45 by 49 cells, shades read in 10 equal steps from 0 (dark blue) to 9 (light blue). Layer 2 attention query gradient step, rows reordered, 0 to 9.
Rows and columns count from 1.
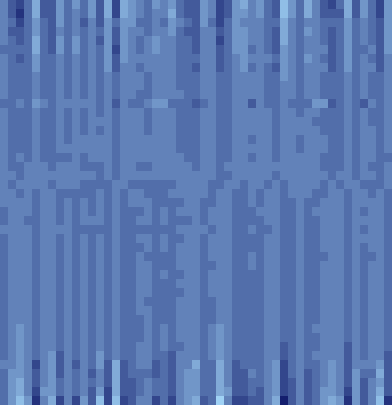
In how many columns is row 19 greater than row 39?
22
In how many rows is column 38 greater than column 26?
22
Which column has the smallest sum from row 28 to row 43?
36
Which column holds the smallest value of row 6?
15
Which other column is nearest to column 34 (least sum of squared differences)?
38
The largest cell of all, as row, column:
45, 28
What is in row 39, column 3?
6
